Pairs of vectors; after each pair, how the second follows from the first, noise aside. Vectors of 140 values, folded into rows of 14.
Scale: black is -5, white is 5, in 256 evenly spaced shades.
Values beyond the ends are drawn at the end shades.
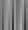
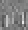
wrapped around, negated, partly zeroed.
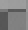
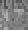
negated, partly zeroed.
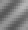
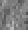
wrapped around, partly zeroed.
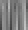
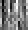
reversed, negated, scaled up.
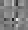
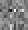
reversed, negated.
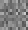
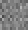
reversed, negated, shrunk.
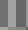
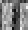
reversed, negated, scaled up.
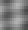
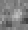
wrapped around, partly zeroed.
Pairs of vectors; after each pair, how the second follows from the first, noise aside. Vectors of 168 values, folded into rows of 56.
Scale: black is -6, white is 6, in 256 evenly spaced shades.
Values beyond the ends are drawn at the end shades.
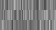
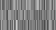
shuffled.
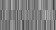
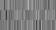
wrapped around, partly zeroed.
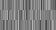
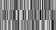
negated, scaled up.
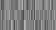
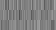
wrapped around, shrunk.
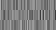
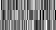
scaled up.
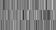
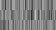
shuffled.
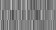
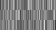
wrapped around.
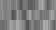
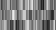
negated, scaled up.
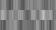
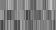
wrapped around.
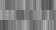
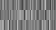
shuffled.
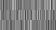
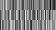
negated, scaled up.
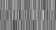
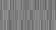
wrapped around, shrunk.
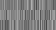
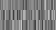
shuffled.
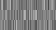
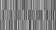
shuffled.
